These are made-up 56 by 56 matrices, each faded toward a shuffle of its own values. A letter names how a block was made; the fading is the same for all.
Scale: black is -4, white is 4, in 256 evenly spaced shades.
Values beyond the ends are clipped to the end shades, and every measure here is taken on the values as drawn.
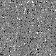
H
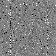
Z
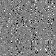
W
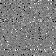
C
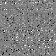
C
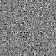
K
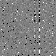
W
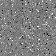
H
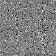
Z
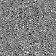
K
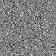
K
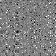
W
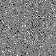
W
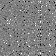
W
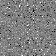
W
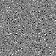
K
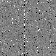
Z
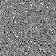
K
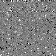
C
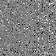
Z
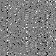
W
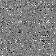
C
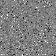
H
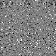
C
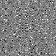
C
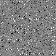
H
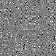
W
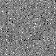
K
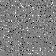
C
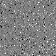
H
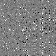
W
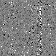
Z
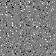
W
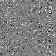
W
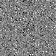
K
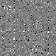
W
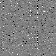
W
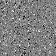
Z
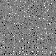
C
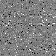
C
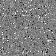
H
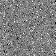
Z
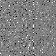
W
